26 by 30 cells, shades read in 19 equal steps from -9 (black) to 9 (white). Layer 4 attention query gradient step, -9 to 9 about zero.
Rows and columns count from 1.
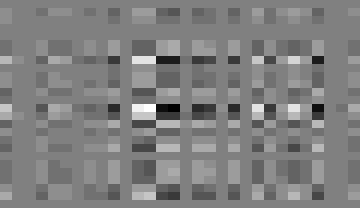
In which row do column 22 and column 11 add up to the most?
14
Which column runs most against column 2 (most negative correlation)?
16
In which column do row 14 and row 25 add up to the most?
13
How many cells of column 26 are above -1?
18
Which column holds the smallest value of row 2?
15
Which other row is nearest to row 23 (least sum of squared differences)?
6
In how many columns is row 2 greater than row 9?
10
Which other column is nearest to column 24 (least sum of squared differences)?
26
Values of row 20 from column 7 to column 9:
0 0 0
